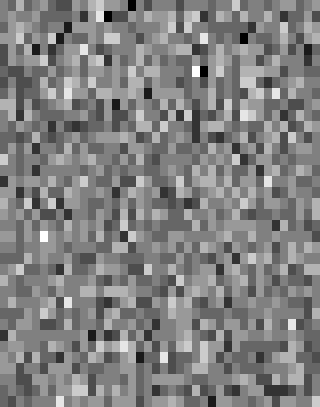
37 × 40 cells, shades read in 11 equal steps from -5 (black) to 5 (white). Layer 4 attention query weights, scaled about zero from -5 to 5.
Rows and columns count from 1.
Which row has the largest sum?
9
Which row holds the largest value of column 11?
5
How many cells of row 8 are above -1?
25
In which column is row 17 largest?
34
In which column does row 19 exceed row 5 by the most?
7
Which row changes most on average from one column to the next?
11
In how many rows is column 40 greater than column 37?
14
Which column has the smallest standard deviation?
2
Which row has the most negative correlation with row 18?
3
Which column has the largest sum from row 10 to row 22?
18
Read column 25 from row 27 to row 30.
2 -1 0 -2
